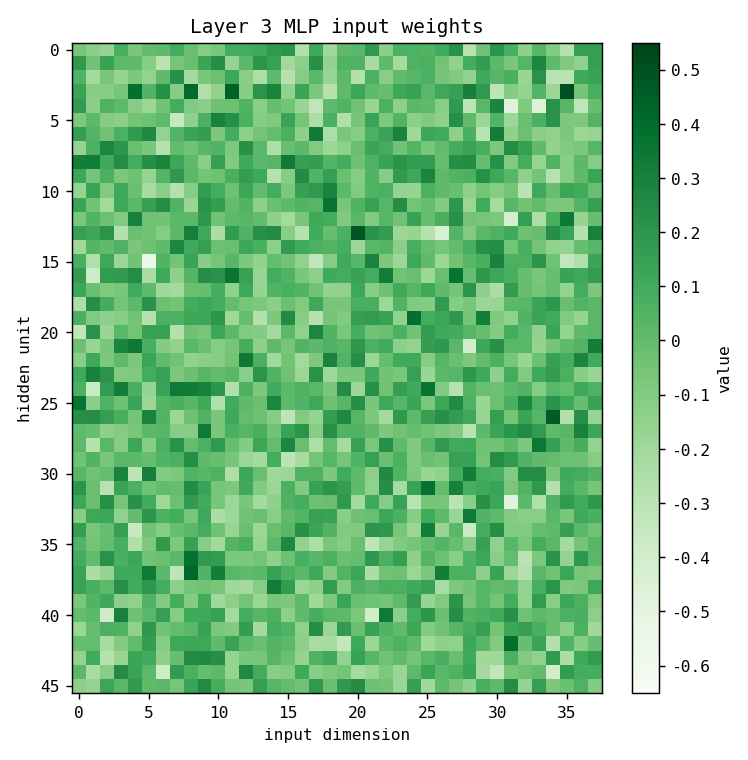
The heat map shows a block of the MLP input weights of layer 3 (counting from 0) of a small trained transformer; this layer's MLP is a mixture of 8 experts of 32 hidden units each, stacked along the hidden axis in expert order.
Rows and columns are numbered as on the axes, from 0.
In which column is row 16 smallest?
1
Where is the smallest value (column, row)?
5, 15
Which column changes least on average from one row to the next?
32
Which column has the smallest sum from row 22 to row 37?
11
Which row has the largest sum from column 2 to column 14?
24
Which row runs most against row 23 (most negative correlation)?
21
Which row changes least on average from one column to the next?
29
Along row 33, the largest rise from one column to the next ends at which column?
28
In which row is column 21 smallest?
40
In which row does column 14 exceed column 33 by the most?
4
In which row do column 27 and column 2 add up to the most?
16
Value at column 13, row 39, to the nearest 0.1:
-0.2
